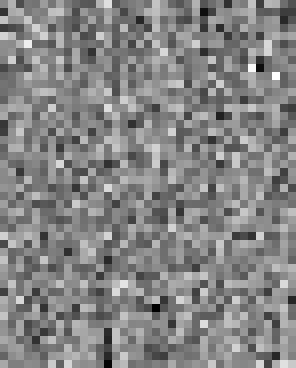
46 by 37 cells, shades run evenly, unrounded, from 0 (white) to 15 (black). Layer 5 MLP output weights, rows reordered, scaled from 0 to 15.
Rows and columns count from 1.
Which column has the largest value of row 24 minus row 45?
10
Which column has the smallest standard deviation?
2
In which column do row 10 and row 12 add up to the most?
15
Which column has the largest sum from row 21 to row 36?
21
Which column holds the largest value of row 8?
33
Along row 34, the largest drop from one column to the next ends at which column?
26
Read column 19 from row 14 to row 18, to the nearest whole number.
9 7 4 6 7
